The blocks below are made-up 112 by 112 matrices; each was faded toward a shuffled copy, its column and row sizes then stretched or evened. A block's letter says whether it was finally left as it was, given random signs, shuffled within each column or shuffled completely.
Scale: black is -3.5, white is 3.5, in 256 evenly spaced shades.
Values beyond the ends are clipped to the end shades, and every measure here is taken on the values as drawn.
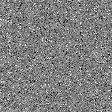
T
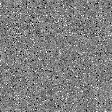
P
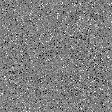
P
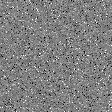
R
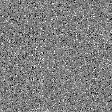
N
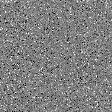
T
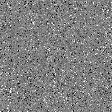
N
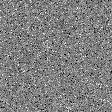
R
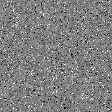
T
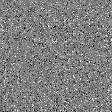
P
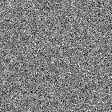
R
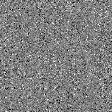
P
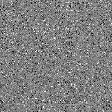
P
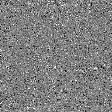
N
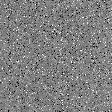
T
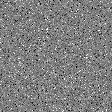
R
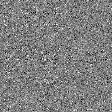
N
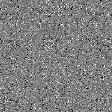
P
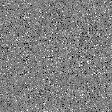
N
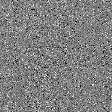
P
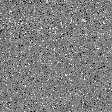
N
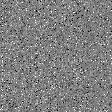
T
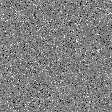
R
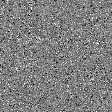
T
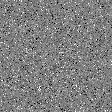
R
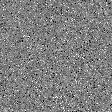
R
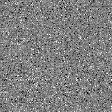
P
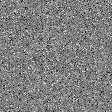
R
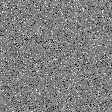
R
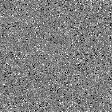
N
